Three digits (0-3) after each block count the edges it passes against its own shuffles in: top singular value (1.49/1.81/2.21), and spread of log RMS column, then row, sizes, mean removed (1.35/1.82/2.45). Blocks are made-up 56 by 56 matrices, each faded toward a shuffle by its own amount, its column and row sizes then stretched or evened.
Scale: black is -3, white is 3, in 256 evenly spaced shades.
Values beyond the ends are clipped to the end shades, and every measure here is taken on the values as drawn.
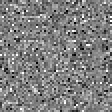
0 1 1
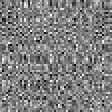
3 2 0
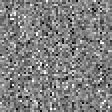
1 1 0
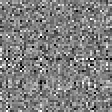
2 2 2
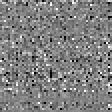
0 1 3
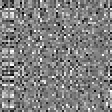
3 2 1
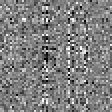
3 3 1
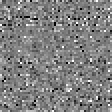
0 1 3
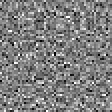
3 0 1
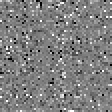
0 2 2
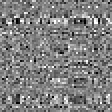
3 0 3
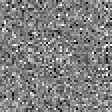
2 1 0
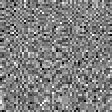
3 1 0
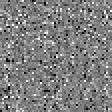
0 2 0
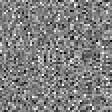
2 0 0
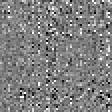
0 3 2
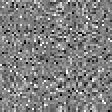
2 0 0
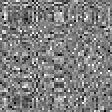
3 1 0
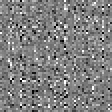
2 3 1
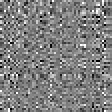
3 3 1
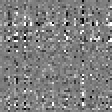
2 3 3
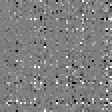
1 3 2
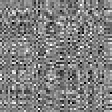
3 2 1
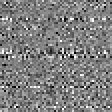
3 1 3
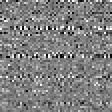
3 0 3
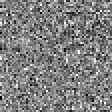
1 1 0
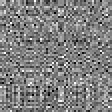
3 0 1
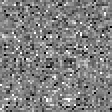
2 0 1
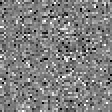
2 1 0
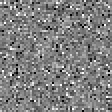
0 1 1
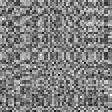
3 0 0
